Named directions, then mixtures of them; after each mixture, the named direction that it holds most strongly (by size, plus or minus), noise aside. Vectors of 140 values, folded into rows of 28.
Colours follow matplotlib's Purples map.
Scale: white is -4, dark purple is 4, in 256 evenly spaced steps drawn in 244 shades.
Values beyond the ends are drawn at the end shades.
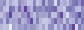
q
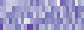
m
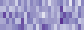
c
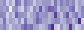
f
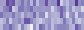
m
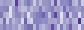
f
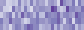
m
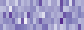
c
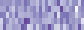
m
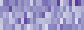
m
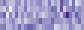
f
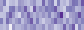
q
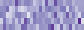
f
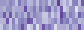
c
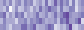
f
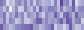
f
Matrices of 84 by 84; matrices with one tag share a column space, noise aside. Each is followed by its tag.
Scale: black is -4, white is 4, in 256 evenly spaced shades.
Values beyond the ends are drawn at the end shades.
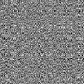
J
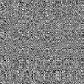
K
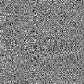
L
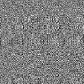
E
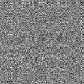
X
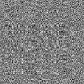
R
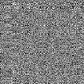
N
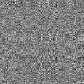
X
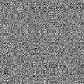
N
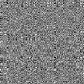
X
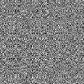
J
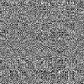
K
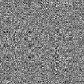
X
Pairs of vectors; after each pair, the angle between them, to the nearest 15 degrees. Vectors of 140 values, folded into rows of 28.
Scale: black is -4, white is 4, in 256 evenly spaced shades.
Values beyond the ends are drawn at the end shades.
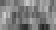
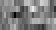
60 degrees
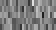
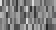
75 degrees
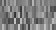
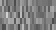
150 degrees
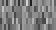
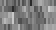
60 degrees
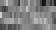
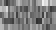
135 degrees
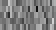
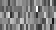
150 degrees
